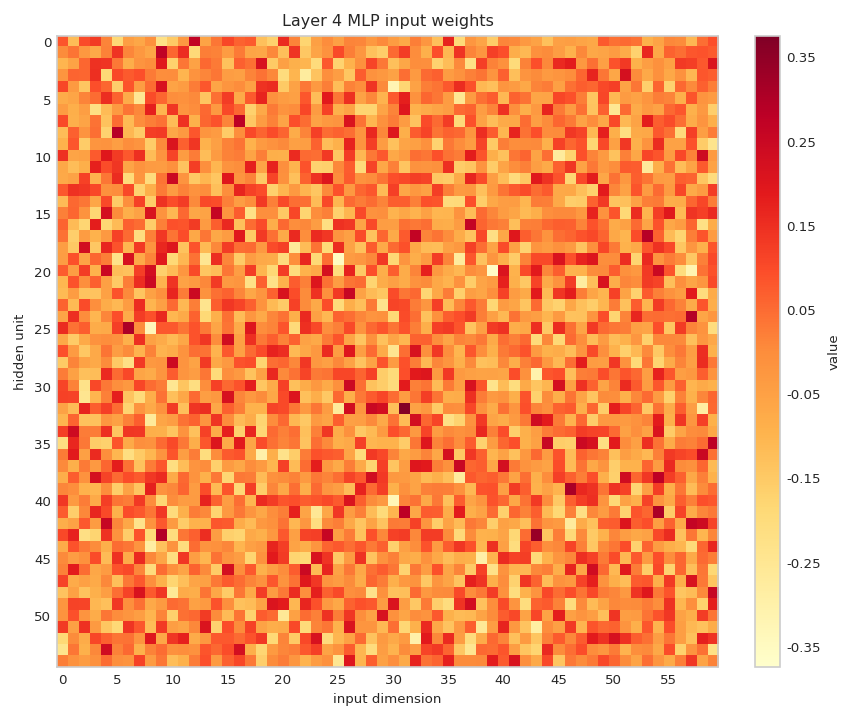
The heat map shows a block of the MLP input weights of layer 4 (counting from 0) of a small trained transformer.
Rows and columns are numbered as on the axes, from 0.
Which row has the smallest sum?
23
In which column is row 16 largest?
37
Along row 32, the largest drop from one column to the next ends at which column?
32
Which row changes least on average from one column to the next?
3
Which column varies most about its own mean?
10
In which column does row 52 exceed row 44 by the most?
8
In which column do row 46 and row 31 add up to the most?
15
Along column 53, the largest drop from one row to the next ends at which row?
11
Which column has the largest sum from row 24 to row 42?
54
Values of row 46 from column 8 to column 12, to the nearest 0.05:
-0.2 0.05 0 -0.05 0.05
